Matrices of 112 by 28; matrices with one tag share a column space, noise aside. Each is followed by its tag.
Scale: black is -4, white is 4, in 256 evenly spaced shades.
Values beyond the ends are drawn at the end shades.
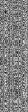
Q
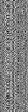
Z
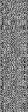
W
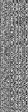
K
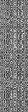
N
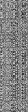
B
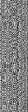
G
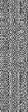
Z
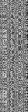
N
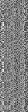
G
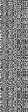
N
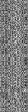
Q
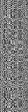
N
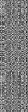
Z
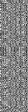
K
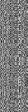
Q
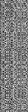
B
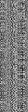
B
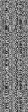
W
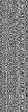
Z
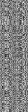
W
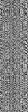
G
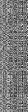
Z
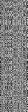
W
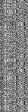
G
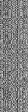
N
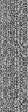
Q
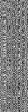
W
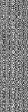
N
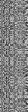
Q
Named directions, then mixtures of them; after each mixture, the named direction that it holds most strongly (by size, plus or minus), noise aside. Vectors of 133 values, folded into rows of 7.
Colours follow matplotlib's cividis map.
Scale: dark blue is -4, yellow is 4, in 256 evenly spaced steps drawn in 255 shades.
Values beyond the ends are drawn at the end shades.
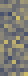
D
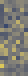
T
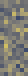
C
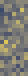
T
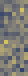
D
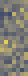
D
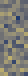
D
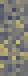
T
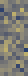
C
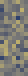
T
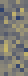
C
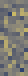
C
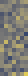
D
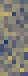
D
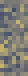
T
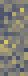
T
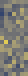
D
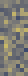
C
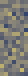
D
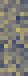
D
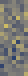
T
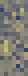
C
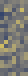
T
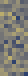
D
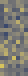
T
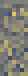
C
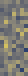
C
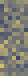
T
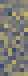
D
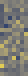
T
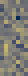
C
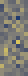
T
